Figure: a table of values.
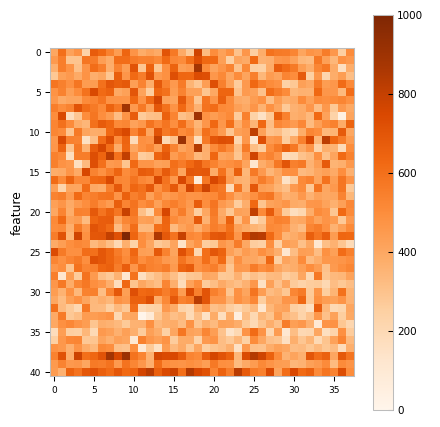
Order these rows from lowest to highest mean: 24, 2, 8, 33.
33, 24, 8, 2
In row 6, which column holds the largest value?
13
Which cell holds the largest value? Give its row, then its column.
23, 9
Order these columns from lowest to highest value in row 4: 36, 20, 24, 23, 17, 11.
23, 17, 24, 11, 36, 20
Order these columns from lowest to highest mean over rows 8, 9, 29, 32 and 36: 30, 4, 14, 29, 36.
36, 30, 29, 4, 14
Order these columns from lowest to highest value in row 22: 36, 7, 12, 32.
12, 36, 32, 7
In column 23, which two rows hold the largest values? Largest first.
40, 15
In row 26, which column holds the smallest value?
28
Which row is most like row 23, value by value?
38
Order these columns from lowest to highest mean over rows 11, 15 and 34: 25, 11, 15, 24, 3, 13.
25, 24, 15, 3, 11, 13
